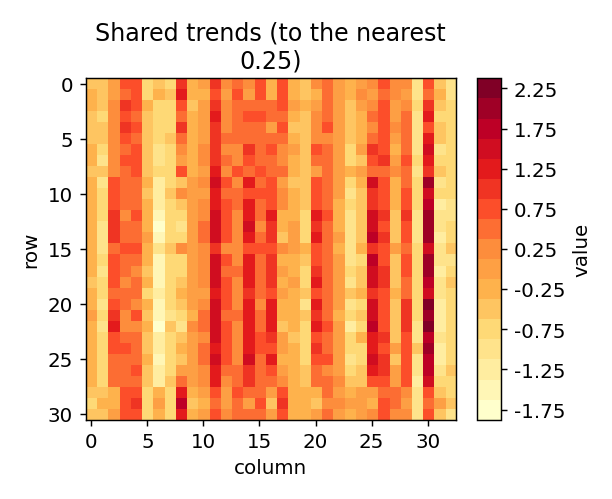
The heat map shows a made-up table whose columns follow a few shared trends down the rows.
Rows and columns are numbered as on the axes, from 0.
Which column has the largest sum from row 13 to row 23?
30
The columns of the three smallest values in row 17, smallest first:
6, 31, 1
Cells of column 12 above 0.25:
19
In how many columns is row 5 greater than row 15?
9
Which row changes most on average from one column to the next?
22
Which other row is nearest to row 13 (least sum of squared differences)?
14
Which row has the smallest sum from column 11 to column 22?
29
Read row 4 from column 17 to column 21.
0.75 -0.5 -0.5 0.25 0.75
